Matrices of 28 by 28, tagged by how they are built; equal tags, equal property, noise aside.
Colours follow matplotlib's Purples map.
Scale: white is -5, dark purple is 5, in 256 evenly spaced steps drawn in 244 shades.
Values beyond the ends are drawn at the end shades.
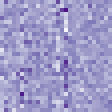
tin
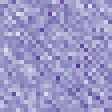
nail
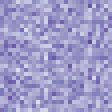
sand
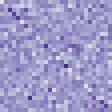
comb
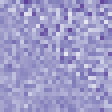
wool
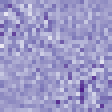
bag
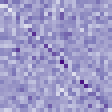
comb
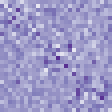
bag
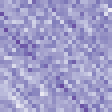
nail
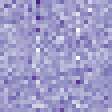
tin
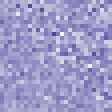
wool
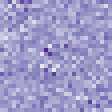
bag
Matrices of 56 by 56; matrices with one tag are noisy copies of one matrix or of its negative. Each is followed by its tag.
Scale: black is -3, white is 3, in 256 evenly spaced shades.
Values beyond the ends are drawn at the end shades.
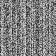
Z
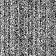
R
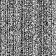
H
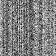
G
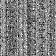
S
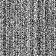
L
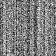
L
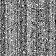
S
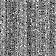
S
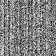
R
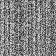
R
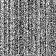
R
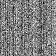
H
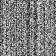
L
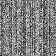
Z
